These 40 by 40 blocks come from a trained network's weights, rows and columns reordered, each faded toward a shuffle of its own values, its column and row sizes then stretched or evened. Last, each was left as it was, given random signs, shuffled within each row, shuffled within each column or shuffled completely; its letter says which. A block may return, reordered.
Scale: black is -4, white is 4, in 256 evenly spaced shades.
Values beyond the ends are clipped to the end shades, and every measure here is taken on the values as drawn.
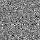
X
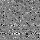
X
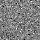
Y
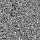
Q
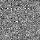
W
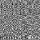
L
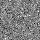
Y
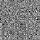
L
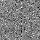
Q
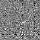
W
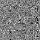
W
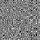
L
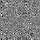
L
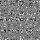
W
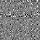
L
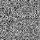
W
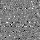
X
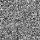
W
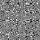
L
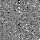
Q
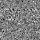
X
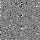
W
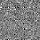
L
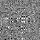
L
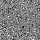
Y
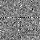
W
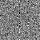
Q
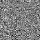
L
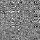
L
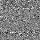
X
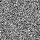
Y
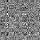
L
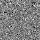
X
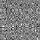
L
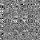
L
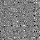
W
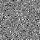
X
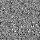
X
